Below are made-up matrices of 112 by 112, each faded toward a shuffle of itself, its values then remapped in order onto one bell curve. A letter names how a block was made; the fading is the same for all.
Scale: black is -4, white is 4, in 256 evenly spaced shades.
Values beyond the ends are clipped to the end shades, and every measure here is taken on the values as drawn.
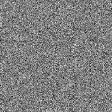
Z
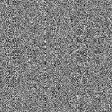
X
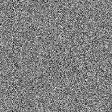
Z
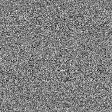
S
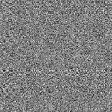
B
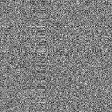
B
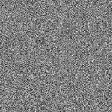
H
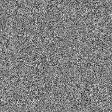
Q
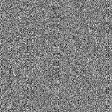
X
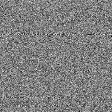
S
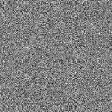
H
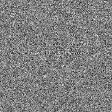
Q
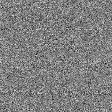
S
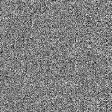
Z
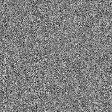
Q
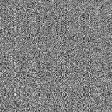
H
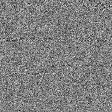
S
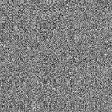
H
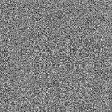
H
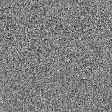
S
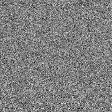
S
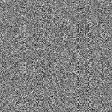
X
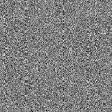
X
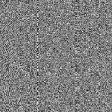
X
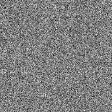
Q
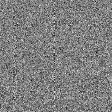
Q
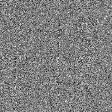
Q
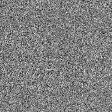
Q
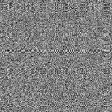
B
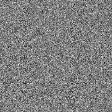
Q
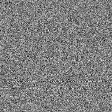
S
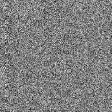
Z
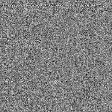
Q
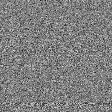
S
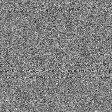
S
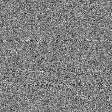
S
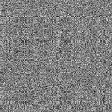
B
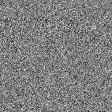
S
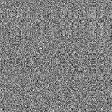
H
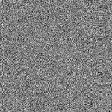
B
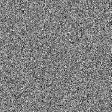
Z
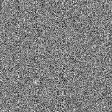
Z
